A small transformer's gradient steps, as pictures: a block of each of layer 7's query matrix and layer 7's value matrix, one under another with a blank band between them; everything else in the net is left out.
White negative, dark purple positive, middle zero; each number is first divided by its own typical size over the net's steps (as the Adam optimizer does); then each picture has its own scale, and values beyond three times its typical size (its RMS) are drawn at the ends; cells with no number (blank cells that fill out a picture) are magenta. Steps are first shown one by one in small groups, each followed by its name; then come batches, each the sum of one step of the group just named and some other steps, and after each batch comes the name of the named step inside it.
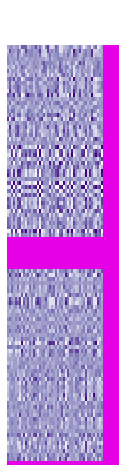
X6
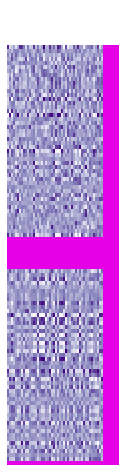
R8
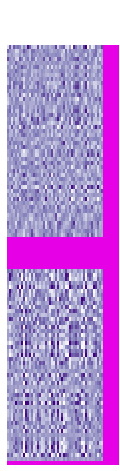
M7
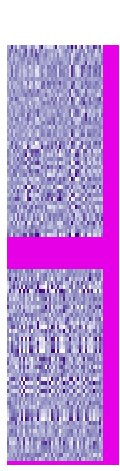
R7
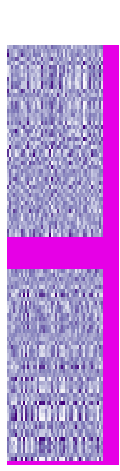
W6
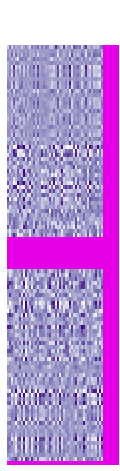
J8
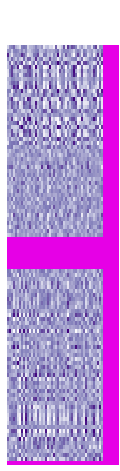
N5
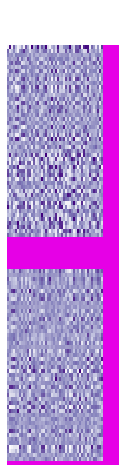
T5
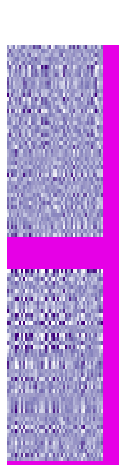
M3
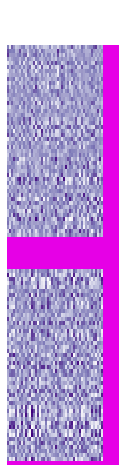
N5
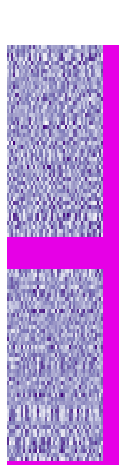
N5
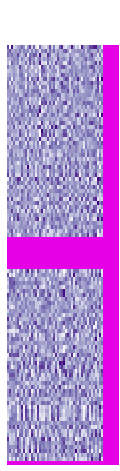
R7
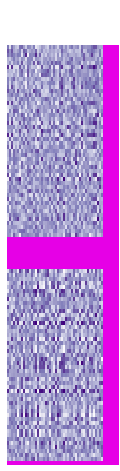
R7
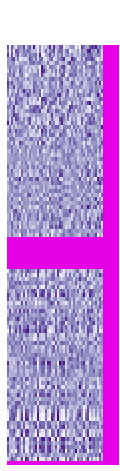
W6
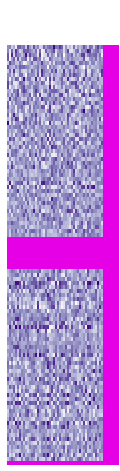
T5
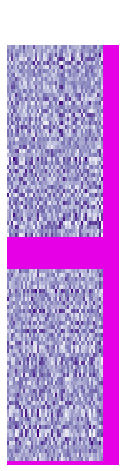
M7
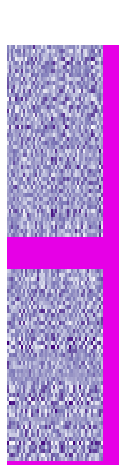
M3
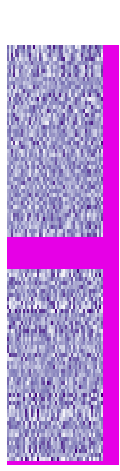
J8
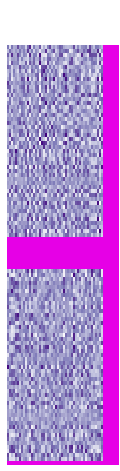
M3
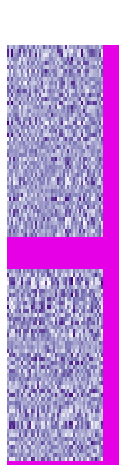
R8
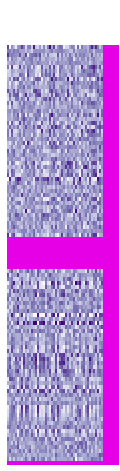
R8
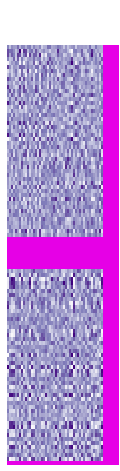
X6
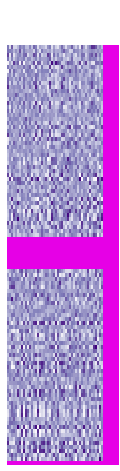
N5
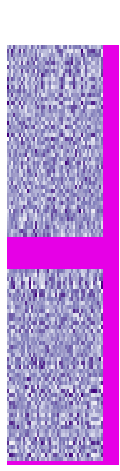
J8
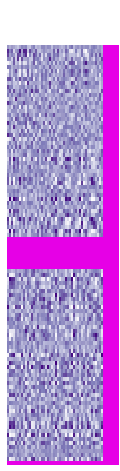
R7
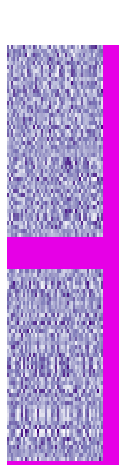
N5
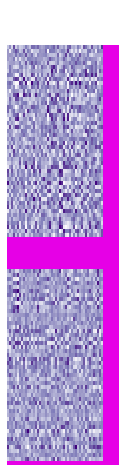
T5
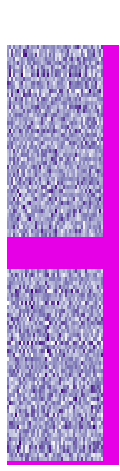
J8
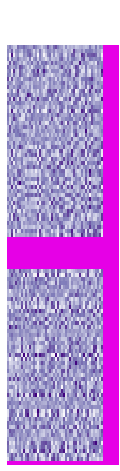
X6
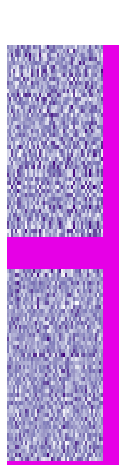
X6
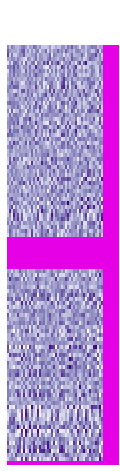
N5
